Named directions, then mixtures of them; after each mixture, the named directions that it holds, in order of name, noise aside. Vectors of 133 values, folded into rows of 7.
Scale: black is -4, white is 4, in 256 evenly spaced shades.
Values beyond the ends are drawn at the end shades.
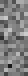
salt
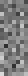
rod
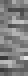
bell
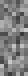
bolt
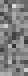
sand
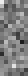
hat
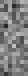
salt, sand.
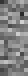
bell, hat, salt.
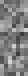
bolt.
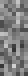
bolt, hat, rod.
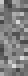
bell, hat, sand.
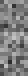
bolt, sand.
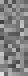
rod, salt, sand.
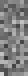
bell, rod.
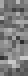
bell, hat, salt.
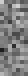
hat, sand.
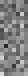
rod.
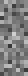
salt, sand.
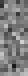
hat, rod, salt.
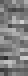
bell.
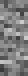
bell, salt.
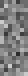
bolt, hat, salt.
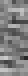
bell.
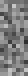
sand.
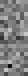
salt.
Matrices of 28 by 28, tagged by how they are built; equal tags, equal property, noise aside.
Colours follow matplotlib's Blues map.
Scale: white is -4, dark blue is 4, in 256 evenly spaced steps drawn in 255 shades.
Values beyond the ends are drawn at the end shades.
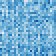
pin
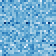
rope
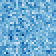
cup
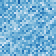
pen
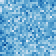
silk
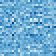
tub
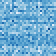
pin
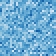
pen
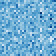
cup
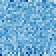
rope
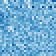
rope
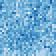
silk
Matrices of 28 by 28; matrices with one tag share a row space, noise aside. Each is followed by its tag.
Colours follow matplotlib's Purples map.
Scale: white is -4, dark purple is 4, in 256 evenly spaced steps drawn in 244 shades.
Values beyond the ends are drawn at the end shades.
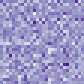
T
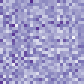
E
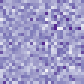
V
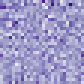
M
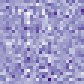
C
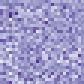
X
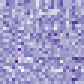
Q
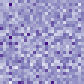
X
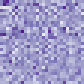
M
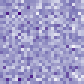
Q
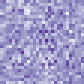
C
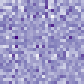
M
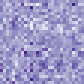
E
